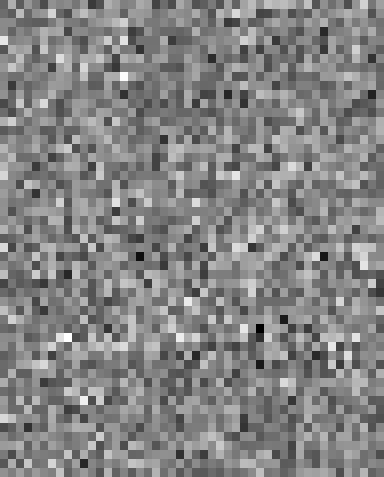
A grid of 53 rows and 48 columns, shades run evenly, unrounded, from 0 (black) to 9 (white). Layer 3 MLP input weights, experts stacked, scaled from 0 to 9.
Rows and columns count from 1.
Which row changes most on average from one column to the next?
38
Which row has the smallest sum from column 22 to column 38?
7
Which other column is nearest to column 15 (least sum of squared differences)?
19
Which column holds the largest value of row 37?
31
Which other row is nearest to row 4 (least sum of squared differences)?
10
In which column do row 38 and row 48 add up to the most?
9
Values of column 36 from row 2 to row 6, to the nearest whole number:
5 5 5 4 3
